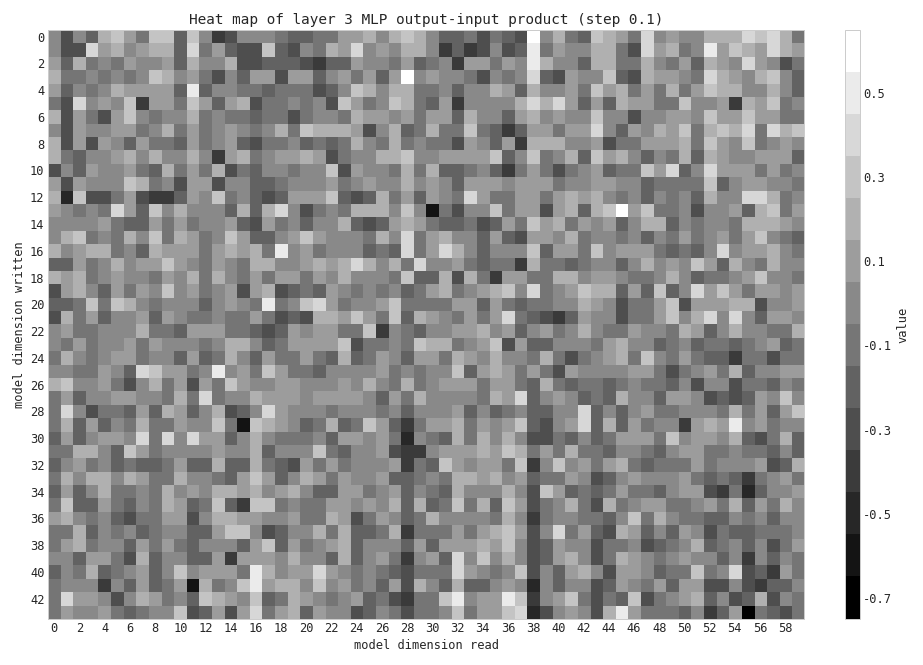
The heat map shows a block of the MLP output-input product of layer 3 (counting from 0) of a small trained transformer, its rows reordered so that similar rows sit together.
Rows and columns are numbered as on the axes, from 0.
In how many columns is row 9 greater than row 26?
31
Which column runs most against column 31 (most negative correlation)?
47
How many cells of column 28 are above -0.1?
18
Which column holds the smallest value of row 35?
15
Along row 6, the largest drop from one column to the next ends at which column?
1
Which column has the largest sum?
9
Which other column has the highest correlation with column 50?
39
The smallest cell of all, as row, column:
43, 55
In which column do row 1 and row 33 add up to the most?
3
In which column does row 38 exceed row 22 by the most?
17
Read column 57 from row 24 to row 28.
-0.3 0 -0.2 0 -0.2
